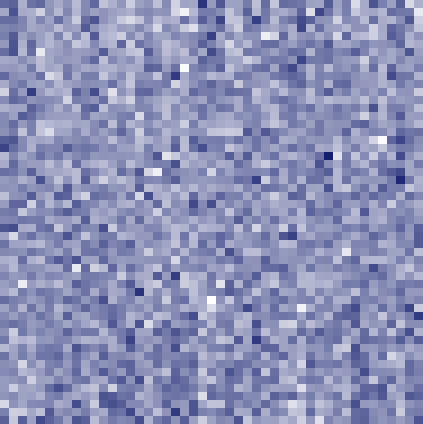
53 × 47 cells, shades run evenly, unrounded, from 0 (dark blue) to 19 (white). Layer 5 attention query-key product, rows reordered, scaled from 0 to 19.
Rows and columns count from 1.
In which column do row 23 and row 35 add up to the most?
14
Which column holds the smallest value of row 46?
35
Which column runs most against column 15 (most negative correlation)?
2
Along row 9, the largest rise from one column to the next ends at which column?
21
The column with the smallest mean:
45
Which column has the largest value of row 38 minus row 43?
24
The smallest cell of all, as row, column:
20, 37
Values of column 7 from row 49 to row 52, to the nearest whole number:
4 8 12 10
